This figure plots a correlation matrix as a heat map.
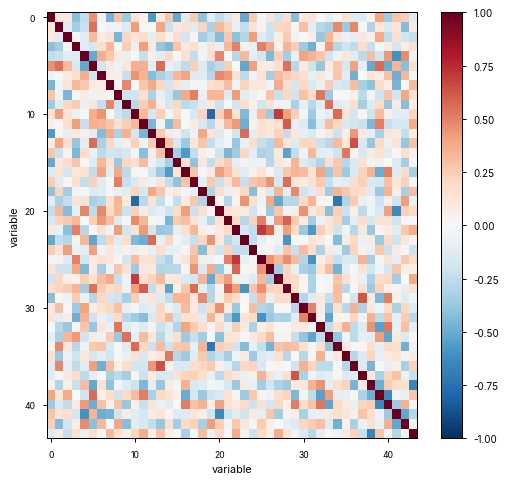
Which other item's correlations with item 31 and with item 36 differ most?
38
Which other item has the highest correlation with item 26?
22
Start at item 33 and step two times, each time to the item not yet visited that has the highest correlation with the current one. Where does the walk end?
7
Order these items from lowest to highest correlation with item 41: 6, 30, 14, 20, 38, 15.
20, 6, 30, 15, 14, 38
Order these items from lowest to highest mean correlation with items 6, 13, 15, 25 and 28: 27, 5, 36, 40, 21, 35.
35, 36, 40, 5, 27, 21
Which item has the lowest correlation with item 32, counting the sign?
39
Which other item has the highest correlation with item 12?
23
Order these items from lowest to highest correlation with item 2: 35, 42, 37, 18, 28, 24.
18, 42, 35, 37, 28, 24
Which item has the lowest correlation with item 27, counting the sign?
19
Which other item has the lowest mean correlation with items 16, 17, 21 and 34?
14
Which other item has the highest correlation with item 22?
25
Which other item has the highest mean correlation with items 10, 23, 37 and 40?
29
